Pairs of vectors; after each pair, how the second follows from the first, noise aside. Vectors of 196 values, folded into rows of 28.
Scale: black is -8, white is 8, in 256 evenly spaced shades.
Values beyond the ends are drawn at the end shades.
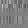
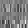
reversed, scaled up.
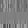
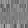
sign-scrambled.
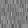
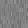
shrunk.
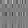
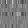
sign-scrambled.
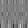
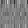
reversed.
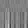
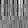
reversed, scaled up.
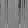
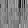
scaled up.
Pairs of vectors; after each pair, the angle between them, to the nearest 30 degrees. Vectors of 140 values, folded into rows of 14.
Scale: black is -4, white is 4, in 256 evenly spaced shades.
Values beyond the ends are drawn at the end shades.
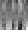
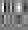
90 degrees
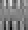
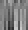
60 degrees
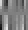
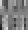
30 degrees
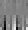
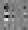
90 degrees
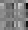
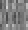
120 degrees
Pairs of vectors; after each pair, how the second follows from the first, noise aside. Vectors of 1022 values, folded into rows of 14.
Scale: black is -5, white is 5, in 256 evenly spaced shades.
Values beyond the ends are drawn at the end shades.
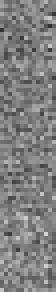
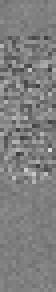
wrapped around, partly zeroed.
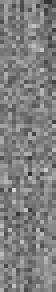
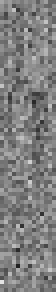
wrapped around.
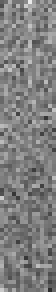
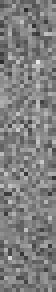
wrapped around.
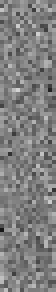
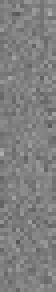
wrapped around, negated, shrunk.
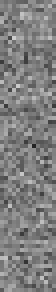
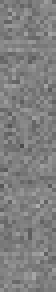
reversed, shrunk.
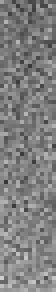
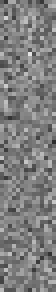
shuffled.
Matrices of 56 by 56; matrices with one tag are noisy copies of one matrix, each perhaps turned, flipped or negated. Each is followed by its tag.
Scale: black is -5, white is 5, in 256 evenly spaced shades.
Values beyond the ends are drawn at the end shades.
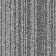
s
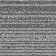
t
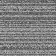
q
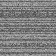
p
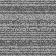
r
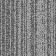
s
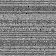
r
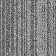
s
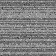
p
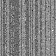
s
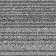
t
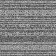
r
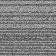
t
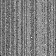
s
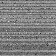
t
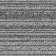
s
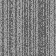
p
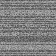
r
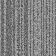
t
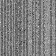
t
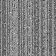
p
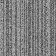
q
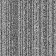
p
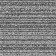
q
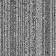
r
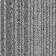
t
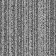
p
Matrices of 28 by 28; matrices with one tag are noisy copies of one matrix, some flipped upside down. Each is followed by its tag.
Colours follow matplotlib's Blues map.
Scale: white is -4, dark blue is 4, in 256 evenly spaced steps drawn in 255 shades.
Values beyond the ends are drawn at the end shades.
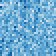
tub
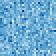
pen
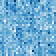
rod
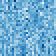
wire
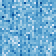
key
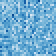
tub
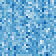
wire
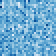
tub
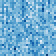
wire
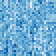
rod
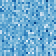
wire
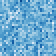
key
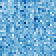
tub
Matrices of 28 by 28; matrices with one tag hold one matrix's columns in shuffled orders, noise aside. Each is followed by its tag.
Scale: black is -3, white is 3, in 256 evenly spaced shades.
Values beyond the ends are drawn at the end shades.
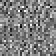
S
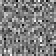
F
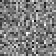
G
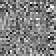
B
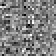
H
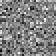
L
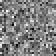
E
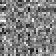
F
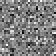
L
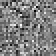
S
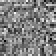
F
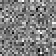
L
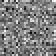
L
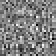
E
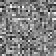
B
